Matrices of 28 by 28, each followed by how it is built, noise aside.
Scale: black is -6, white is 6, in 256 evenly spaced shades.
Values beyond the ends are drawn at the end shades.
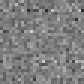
uneven rows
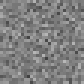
repeating rows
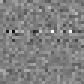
uneven rows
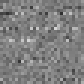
uneven rows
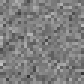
Hankel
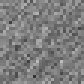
Hankel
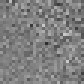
upper triangular
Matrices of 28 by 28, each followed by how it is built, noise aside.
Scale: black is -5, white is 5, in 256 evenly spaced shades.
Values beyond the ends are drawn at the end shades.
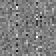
uneven columns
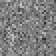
uneven columns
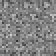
repeating columns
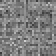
blocks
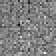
uneven columns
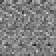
repeating columns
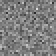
repeating columns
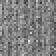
blocks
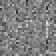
uneven columns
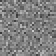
repeating columns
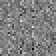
uneven columns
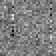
uneven columns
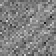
Hankel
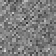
Hankel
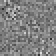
block diagonal
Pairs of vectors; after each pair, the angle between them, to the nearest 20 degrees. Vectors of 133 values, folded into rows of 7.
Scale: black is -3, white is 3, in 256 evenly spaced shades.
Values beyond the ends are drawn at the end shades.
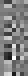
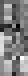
60 degrees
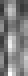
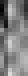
40 degrees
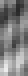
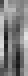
120 degrees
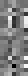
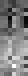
140 degrees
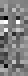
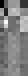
80 degrees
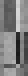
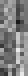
140 degrees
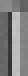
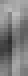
60 degrees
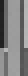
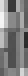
140 degrees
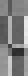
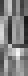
140 degrees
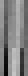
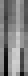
20 degrees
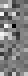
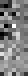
160 degrees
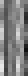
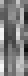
20 degrees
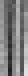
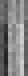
120 degrees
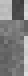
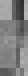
40 degrees
